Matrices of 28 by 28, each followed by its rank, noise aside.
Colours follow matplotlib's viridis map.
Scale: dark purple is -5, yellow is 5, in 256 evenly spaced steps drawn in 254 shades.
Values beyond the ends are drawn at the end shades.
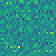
six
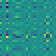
two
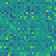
six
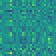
three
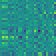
three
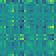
two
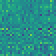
four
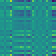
one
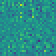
six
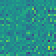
four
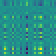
one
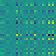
one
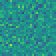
six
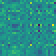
four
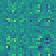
four
